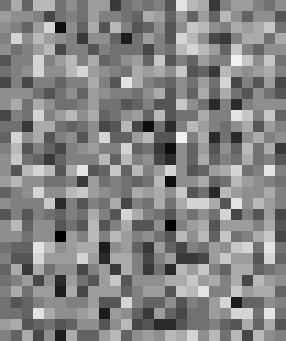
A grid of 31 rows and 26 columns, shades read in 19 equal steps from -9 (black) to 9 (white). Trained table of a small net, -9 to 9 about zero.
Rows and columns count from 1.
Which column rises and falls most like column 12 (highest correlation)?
21
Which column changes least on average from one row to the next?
9
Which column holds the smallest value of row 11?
1
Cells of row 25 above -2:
18
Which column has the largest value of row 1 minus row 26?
4
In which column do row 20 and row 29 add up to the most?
25
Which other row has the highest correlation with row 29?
23
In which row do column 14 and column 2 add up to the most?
13
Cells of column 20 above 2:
3
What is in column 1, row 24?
0
